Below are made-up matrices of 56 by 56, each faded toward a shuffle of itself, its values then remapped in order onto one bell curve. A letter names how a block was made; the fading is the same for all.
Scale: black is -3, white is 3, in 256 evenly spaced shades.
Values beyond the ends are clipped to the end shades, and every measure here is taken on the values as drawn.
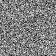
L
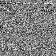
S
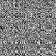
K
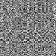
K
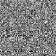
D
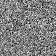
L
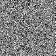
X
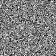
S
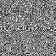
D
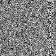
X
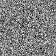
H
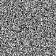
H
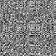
K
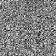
D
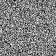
L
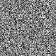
X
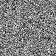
L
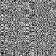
K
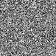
S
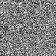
D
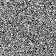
L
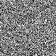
L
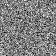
L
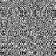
K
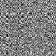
K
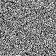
L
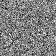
L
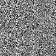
X
